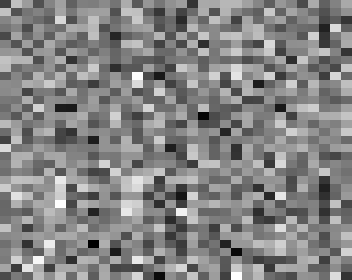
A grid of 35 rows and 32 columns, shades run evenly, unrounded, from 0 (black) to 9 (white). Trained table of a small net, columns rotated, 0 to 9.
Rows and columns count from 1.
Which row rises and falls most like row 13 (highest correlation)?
6
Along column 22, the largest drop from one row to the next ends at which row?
32
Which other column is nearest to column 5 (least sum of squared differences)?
18
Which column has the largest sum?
13
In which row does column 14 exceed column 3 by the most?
14
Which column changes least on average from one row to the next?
10
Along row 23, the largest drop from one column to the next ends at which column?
15
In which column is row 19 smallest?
16
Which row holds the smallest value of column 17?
25
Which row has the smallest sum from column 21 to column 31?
27
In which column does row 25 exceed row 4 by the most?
26
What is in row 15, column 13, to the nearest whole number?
2
